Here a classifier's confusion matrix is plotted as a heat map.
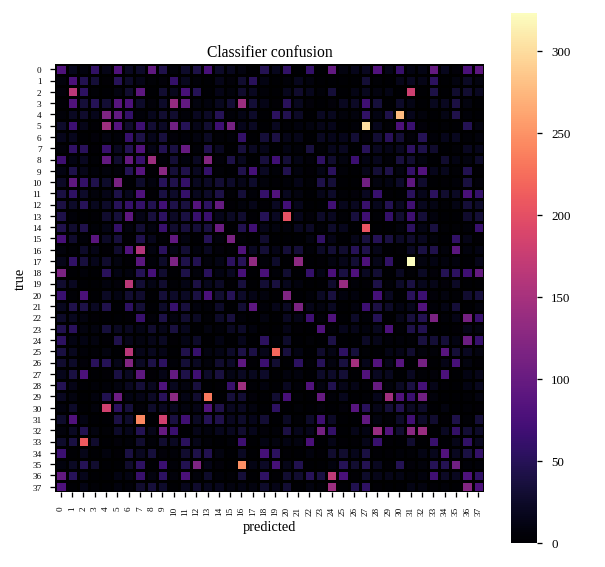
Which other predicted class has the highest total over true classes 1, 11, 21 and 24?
36
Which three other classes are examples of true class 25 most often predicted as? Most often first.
19, 6, 34
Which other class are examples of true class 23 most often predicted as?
29
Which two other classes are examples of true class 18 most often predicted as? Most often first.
0, 37
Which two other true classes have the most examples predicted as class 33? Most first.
22, 0
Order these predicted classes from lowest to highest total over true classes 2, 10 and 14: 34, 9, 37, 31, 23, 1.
34, 23, 37, 9, 1, 31
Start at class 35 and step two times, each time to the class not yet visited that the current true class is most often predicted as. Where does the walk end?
7
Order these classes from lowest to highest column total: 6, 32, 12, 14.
14, 12, 32, 6
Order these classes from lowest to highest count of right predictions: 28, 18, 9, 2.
2, 18, 28, 9
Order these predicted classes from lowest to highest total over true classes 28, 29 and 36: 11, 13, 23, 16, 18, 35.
35, 18, 11, 23, 16, 13
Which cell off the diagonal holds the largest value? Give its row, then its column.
17, 31
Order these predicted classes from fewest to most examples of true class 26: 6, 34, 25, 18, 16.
34, 25, 18, 16, 6
